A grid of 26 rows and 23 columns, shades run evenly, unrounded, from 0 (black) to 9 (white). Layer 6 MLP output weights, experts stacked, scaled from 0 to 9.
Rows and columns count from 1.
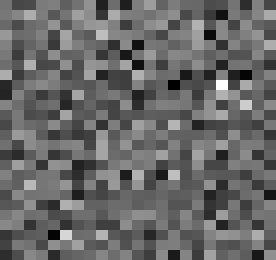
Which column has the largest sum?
3
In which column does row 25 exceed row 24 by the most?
5
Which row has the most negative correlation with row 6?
26
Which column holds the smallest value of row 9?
15
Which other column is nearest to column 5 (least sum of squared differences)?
13
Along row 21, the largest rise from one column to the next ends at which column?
6
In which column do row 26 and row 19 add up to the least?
22
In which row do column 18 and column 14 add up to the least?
4
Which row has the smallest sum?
20
